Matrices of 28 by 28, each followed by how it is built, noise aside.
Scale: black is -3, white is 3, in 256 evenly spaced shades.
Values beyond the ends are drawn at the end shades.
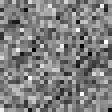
Hankel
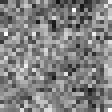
smooth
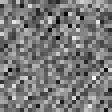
Hankel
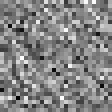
Toeplitz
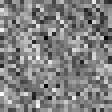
Toeplitz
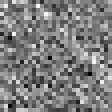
Toeplitz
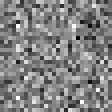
low rank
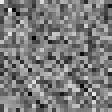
Toeplitz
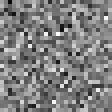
noise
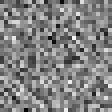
Toeplitz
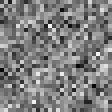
Hankel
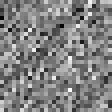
Hankel
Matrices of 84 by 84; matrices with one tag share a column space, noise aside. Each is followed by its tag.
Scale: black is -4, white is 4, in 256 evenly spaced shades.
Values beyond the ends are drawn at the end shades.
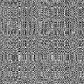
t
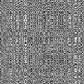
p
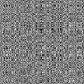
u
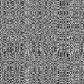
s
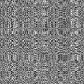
t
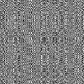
p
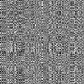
s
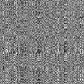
s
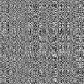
u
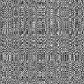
t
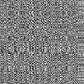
s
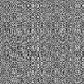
u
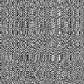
t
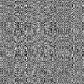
u
